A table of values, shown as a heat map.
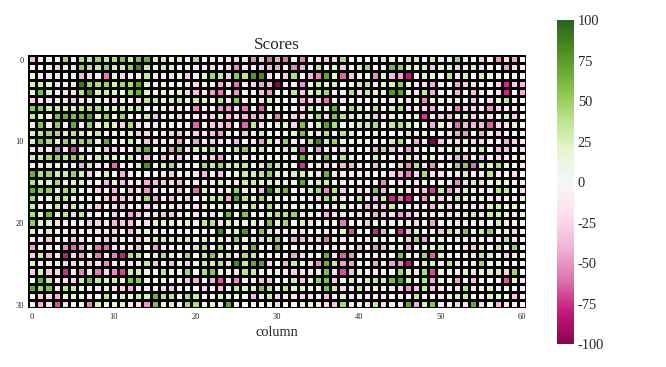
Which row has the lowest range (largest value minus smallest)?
18
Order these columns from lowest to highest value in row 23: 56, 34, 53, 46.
46, 53, 34, 56
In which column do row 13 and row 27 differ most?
23
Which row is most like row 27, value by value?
4
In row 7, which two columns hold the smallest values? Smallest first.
48, 30
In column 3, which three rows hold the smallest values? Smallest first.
30, 11, 29
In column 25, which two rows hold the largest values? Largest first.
25, 17
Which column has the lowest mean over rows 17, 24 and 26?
11
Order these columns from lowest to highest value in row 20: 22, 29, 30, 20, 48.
20, 48, 30, 22, 29
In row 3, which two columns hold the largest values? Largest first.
6, 13
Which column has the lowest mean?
49
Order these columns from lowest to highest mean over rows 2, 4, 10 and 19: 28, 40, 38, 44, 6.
38, 40, 28, 44, 6
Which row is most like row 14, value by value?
28
